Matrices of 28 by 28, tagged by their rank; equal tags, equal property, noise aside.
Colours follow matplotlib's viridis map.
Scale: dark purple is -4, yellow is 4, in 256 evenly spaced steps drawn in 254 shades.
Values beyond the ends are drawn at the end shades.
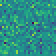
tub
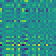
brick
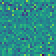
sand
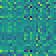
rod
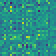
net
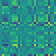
brick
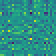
net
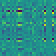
brick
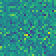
tub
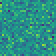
sand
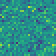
tub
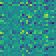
rod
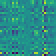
brick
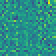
tub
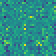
tub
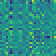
rod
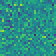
sand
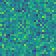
sand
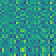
brick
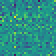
tub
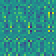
rod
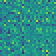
tub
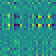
brick
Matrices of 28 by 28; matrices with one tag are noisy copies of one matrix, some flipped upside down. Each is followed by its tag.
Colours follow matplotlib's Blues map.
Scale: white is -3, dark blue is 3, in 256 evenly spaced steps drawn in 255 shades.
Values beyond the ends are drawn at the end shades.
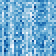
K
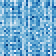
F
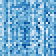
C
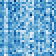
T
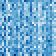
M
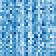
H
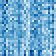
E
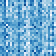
E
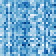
C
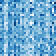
T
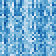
K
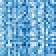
C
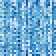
F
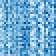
C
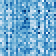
C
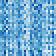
E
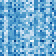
T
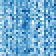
C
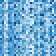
T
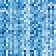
E
